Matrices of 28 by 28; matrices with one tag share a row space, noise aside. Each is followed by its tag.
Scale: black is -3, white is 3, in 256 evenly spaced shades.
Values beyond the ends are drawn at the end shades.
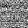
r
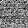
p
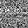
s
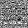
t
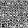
r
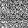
r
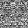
t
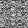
t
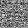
r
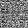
r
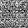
p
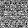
t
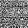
r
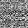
p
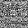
t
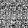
t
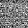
p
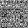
r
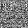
t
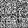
s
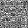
t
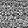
s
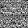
t
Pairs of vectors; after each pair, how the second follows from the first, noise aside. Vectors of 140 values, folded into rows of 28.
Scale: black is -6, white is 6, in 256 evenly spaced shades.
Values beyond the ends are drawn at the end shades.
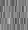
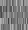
shuffled.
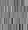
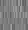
wrapped around, negated, shrunk.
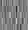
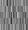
reversed.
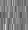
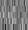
sign-scrambled.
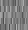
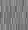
negated, shrunk.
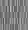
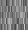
shuffled.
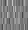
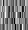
reversed, negated, scaled up.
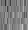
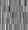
shuffled.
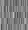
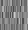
reversed.
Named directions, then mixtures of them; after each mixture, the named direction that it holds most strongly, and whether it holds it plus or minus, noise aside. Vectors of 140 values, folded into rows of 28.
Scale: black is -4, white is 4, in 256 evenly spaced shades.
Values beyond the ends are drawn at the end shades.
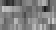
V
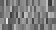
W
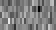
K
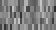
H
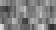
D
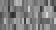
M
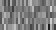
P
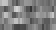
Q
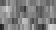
D, minus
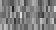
H, minus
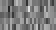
M, plus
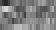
Q, minus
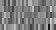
P, plus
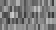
K, minus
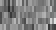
P, plus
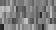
D, minus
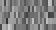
W, minus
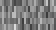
M, minus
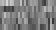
V, minus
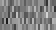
M, plus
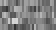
Q, plus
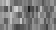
Q, plus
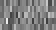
W, plus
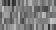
P, plus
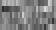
V, minus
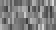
M, minus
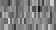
K, plus
